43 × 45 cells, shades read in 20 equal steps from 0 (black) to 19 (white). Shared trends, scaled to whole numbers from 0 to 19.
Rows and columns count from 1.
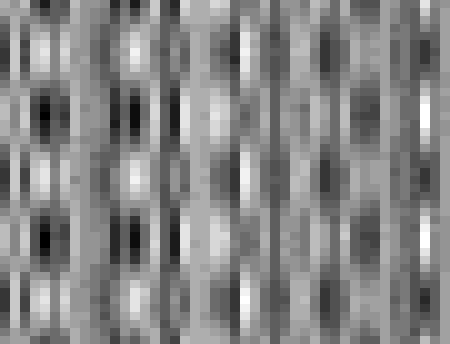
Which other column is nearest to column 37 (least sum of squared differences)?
38
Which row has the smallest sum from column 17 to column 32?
8
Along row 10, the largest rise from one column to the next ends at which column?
25
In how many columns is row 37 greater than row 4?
17
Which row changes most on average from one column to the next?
15
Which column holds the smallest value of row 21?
33
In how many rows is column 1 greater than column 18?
23
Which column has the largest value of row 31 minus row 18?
43
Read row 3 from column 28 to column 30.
7 9 12
